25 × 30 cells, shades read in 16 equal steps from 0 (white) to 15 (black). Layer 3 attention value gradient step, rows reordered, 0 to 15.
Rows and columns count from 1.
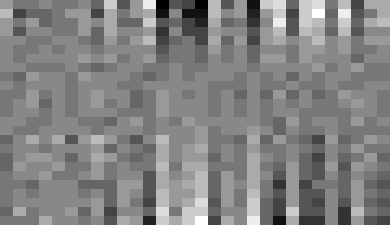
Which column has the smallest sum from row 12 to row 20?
13
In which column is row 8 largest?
8
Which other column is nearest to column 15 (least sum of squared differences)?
23
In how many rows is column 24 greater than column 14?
13
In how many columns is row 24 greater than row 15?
12
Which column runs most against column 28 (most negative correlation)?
9
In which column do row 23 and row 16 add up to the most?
25
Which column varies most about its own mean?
16
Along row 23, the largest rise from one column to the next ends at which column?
17
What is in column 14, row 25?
5
